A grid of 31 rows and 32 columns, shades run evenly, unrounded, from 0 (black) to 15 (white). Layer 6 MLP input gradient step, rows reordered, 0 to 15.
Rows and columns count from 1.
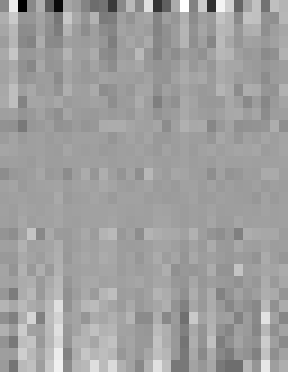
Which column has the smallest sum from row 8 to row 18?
3
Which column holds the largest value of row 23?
27
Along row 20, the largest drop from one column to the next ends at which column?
5
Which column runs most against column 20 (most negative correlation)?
11
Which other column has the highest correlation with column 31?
23
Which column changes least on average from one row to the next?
9
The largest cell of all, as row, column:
1, 21
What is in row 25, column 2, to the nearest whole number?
7
